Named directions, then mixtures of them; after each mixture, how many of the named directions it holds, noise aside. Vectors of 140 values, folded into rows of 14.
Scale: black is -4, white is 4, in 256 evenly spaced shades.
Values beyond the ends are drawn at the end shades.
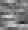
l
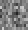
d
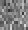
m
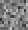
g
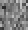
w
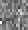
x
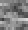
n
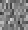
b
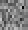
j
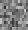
three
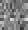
three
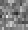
two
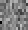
two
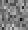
two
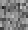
two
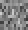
two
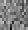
two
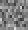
two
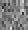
two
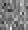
two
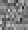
three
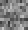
three
